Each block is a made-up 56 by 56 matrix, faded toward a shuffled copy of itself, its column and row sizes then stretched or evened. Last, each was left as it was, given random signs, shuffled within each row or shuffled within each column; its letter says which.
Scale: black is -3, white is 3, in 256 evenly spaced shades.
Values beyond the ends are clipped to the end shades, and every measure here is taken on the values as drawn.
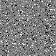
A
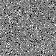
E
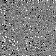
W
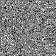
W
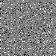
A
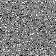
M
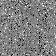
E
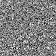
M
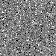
E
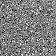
E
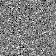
E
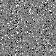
E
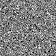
M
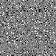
W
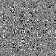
W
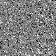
E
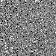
E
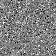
M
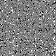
A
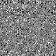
W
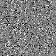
A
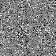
A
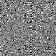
W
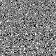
M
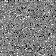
M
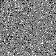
E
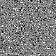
W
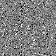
A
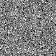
E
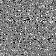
M
